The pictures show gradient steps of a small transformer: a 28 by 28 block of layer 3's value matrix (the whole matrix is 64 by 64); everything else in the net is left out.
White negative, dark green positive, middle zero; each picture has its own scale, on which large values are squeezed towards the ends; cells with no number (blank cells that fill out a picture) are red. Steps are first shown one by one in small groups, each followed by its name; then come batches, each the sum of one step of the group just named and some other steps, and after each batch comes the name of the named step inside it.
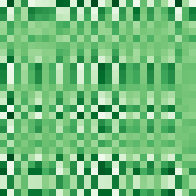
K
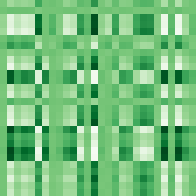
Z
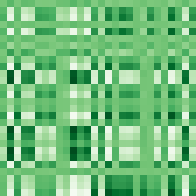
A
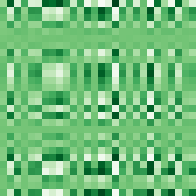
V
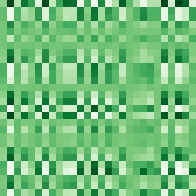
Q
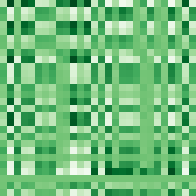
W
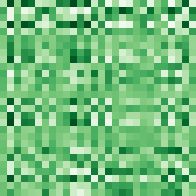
W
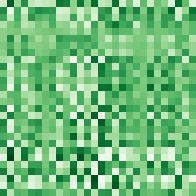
K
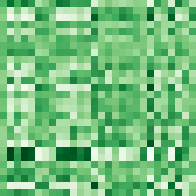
A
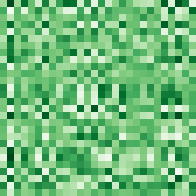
Q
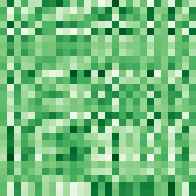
A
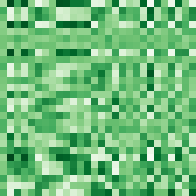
V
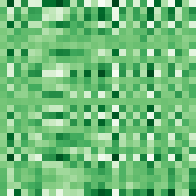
V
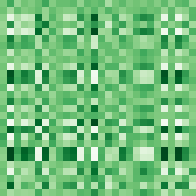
Z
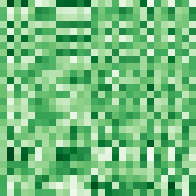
A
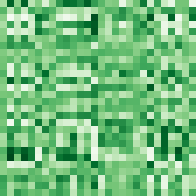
Z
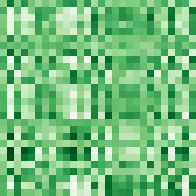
A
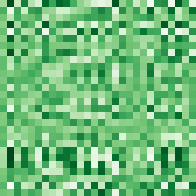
V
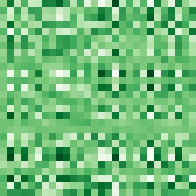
V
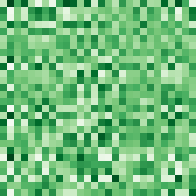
Q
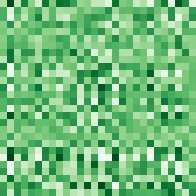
Q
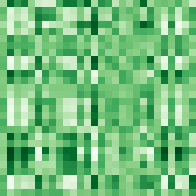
Z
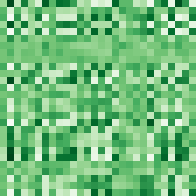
A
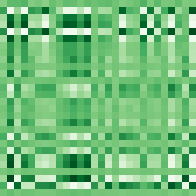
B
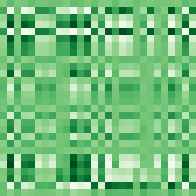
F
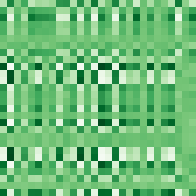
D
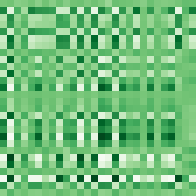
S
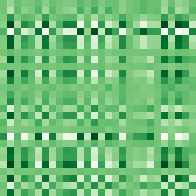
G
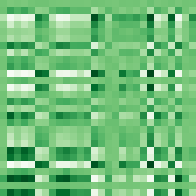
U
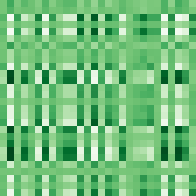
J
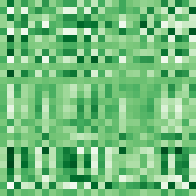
B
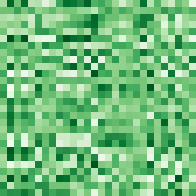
U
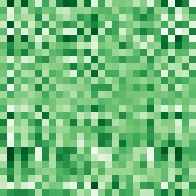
G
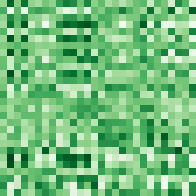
B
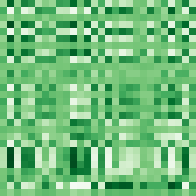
F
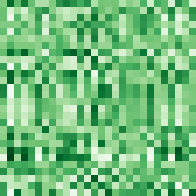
J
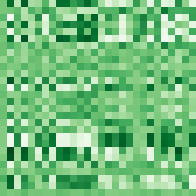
J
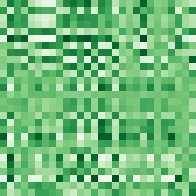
S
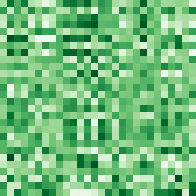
S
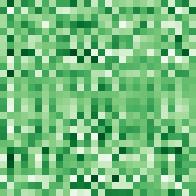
S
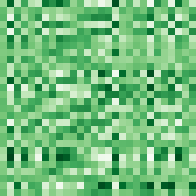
J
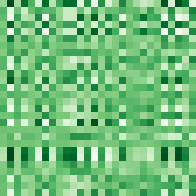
J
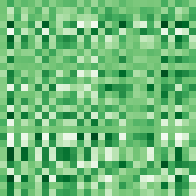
G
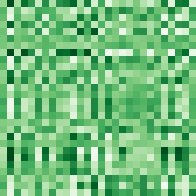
J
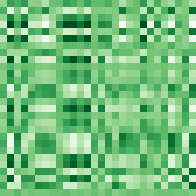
B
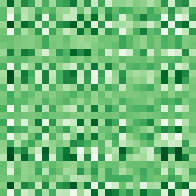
J
